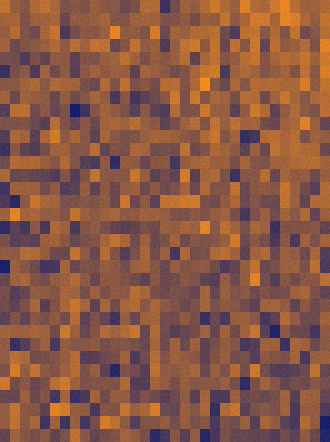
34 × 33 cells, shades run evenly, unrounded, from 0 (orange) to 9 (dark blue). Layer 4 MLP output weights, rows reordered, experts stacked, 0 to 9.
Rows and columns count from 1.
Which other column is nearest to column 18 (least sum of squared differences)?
20
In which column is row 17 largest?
25
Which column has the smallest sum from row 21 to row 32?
7
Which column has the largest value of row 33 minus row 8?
33
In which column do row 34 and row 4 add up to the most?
17
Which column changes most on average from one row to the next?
2
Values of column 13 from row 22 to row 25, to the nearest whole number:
5 4 3 4
